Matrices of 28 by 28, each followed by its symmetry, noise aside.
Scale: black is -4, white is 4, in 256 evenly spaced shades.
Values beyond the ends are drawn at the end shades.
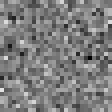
same after a half turn.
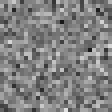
symmetric across the other diagonal.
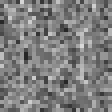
mirrored top to bottom.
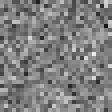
no symmetry.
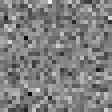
no symmetry.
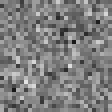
antisymmetric.
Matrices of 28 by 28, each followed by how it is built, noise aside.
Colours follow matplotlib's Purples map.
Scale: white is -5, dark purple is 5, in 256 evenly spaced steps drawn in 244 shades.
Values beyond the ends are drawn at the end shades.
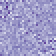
block diagonal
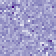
block diagonal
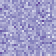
repeating rows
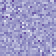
block diagonal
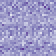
repeating columns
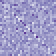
diagonal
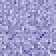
repeating columns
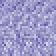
repeating columns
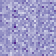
repeating rows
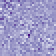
block diagonal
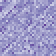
Hankel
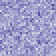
repeating rows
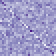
diagonal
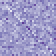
diagonal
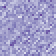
Hankel
